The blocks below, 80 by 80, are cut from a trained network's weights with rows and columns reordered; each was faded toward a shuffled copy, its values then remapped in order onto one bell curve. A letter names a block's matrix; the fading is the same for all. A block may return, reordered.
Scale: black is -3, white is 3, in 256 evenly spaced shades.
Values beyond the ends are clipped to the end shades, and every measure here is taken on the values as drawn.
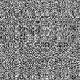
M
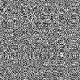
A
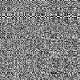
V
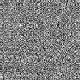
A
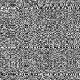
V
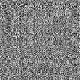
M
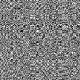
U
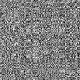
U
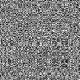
A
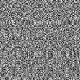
A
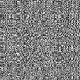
M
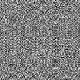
U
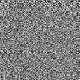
V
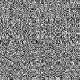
A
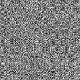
U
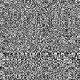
V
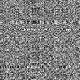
M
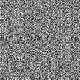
M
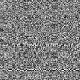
V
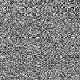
V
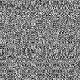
A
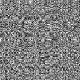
M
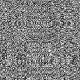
A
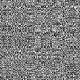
A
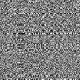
V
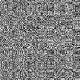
U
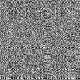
V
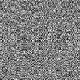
U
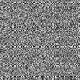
V
